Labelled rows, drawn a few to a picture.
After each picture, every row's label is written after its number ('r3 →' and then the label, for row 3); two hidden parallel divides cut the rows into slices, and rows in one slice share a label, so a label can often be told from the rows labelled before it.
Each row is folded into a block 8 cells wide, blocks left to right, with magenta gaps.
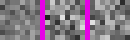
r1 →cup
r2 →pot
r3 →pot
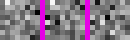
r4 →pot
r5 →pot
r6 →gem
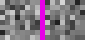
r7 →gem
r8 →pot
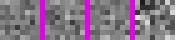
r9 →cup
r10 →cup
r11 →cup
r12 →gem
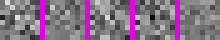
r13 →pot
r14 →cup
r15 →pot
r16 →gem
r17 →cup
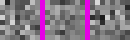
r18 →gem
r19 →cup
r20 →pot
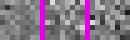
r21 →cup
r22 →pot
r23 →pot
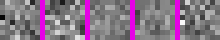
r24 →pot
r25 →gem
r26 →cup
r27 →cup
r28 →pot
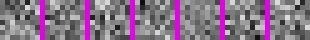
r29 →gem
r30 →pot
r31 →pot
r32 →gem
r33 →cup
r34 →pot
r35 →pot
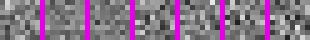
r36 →pot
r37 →cup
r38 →cup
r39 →pot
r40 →gem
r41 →pot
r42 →gem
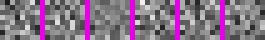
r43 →gem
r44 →gem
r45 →cup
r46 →pot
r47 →gem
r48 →pot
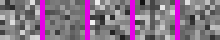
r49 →gem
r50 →cup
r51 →pot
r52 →gem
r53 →pot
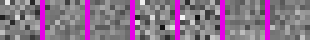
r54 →pot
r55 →cup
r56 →cup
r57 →pot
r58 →gem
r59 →cup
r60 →cup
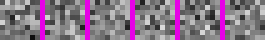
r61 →pot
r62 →gem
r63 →gem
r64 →gem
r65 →gem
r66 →gem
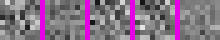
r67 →pot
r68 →cup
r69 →gem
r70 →gem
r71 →cup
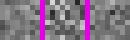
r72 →cup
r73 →pot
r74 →cup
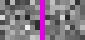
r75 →gem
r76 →pot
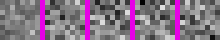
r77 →cup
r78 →gem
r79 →gem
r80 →gem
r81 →pot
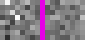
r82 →pot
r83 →cup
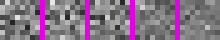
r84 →pot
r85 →pot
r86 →pot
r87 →cup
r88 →cup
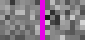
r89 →cup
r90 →pot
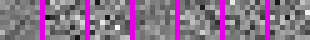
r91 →cup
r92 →pot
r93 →gem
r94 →cup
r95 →gem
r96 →pot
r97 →gem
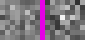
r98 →cup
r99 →pot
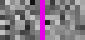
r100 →pot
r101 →gem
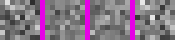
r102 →pot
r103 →cup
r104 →cup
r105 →pot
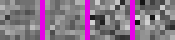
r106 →cup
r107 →cup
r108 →pot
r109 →gem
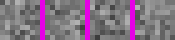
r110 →cup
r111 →cup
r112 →cup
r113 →cup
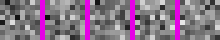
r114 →gem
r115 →pot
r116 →gem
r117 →pot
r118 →pot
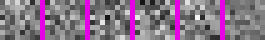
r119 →pot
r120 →pot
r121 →gem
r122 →gem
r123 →pot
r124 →cup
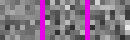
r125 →cup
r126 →pot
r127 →pot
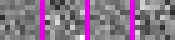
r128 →cup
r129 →gem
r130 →cup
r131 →pot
